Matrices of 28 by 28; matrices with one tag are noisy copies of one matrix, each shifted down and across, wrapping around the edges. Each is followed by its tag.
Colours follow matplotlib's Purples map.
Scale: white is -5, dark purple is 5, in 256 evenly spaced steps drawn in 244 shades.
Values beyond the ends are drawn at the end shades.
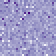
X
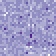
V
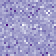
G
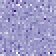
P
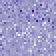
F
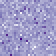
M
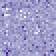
V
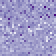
F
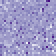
P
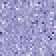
X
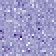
M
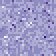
G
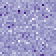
M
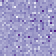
X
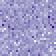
F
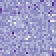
V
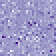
G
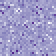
G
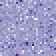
M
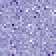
G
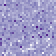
F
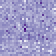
V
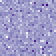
X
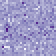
V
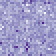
V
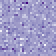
X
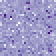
M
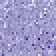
F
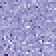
P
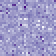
V
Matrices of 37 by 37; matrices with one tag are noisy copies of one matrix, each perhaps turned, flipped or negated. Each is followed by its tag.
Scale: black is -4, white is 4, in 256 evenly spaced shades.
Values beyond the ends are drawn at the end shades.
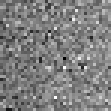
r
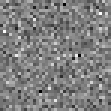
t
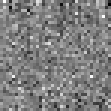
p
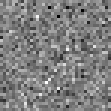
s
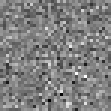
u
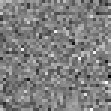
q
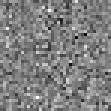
u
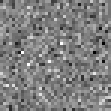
s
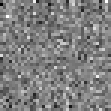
p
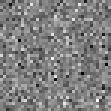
t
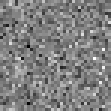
s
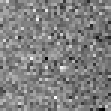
r
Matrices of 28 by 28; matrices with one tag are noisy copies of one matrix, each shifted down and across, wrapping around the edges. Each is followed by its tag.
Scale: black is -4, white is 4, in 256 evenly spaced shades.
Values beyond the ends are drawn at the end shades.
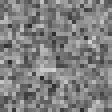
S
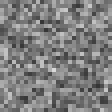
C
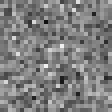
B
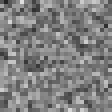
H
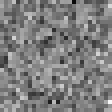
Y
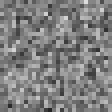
Y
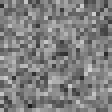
B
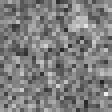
S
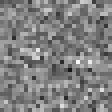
H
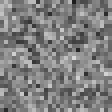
Y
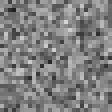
B
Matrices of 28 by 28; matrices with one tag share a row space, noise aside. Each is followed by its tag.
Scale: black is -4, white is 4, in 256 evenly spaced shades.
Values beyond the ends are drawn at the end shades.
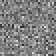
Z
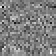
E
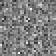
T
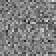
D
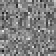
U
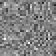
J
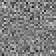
E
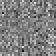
Z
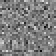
T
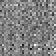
Z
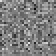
T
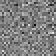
Z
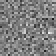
D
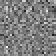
D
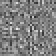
J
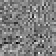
J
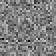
U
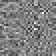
J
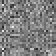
E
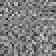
D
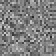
E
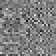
J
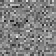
E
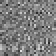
J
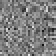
D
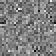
U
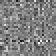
J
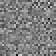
U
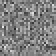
E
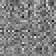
Z
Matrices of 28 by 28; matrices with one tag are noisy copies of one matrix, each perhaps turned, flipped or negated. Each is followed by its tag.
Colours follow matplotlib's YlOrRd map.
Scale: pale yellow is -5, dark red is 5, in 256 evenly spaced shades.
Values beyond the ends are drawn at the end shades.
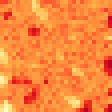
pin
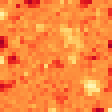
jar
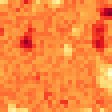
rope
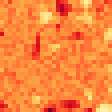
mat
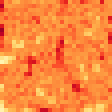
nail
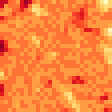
pin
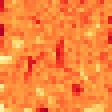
nail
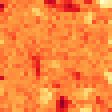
mat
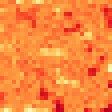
nail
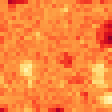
rope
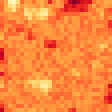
rope
